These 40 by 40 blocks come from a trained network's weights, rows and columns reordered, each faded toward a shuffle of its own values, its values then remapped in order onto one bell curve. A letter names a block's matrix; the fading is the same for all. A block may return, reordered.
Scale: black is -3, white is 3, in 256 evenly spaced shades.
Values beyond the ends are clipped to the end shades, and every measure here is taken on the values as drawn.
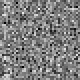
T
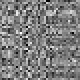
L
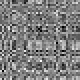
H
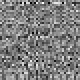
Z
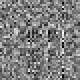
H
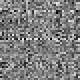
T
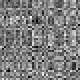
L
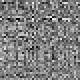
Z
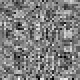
Z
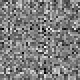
T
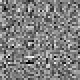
Z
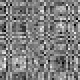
L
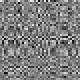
H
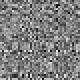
Z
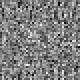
T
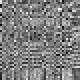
L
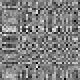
H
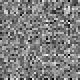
T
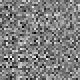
Z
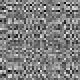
H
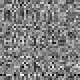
Z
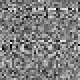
T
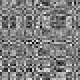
H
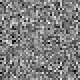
T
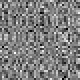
L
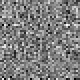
Z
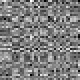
H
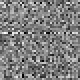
T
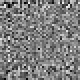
T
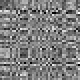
H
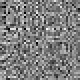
Z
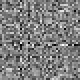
T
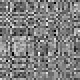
L
